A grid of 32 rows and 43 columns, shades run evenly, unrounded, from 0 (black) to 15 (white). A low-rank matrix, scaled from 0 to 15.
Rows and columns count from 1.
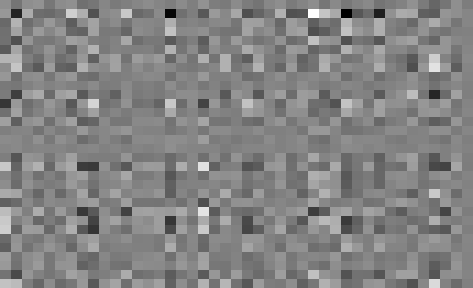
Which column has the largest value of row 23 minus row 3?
29
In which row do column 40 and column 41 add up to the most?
8
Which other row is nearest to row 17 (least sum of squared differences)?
10
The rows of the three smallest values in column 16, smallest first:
2, 25, 26
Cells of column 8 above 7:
21
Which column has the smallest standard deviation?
43
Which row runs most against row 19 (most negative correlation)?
27
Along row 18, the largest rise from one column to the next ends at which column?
3
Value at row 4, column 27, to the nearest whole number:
9
